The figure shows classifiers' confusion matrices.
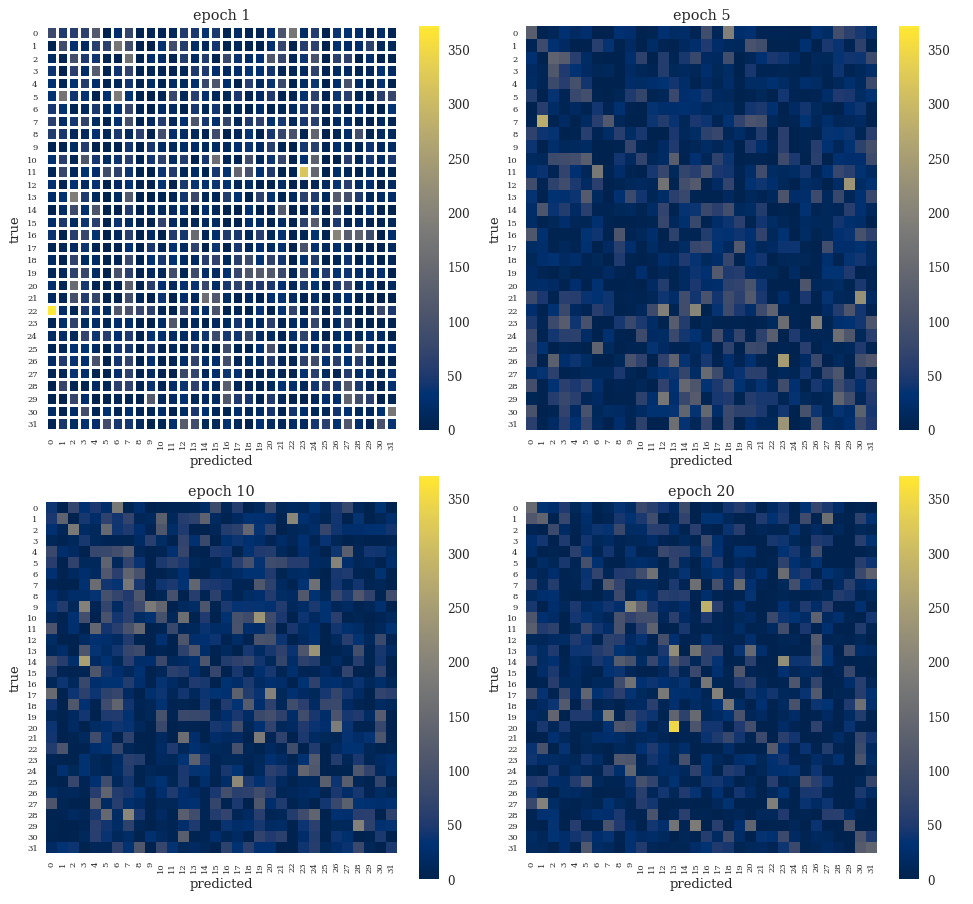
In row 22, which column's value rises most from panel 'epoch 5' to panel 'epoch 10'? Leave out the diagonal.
1
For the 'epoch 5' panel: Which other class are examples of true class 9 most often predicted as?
31
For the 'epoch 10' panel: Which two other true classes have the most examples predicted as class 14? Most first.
1, 9
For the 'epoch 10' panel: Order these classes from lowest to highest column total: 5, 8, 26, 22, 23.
22, 8, 23, 26, 5
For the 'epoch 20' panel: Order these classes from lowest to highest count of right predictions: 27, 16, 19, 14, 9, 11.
27, 14, 19, 11, 16, 9
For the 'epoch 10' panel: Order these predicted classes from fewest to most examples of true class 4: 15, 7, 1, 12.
1, 15, 12, 7
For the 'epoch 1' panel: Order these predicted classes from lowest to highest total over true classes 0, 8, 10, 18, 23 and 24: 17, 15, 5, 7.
5, 17, 7, 15
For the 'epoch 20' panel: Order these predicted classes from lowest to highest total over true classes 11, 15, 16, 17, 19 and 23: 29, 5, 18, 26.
18, 29, 26, 5
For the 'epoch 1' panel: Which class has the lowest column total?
8
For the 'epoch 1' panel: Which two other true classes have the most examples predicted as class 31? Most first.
30, 5
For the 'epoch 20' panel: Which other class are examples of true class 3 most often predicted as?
16
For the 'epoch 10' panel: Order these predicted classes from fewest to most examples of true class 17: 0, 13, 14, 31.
13, 14, 31, 0
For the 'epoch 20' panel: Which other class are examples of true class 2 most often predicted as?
8
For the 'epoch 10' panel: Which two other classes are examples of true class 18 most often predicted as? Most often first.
6, 2
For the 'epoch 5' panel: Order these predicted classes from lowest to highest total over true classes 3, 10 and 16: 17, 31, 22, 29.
22, 29, 17, 31
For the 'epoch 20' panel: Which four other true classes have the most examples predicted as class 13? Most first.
20, 29, 19, 14
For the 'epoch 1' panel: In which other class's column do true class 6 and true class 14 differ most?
21
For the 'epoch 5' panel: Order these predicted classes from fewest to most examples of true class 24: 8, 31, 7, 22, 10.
8, 7, 31, 10, 22
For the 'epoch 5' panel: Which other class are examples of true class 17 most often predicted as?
19
